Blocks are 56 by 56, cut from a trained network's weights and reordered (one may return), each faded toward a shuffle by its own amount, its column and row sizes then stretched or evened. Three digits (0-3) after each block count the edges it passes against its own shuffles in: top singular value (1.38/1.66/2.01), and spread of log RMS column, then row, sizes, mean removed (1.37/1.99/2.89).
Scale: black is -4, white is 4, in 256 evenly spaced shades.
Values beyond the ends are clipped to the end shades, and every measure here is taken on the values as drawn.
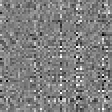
3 2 2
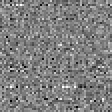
2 0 2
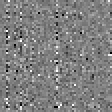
1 2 1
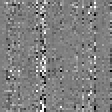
1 3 1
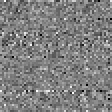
0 0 2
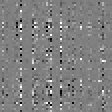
3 3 2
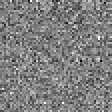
2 0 1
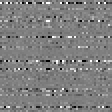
3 0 3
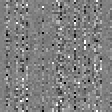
0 3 0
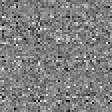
2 1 2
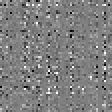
0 3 2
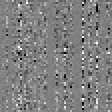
1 3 0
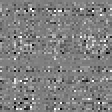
0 2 3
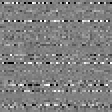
3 0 3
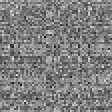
3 0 0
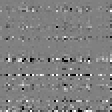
3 2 3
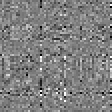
3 2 2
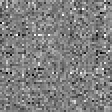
1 2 1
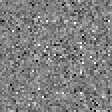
0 1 1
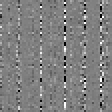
3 3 0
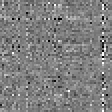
3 2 1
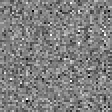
1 2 1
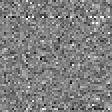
1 1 1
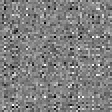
3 2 2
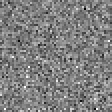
0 0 0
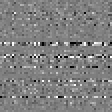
3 1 3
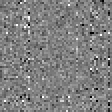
1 2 1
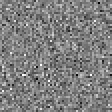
1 0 0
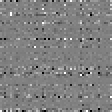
1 2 3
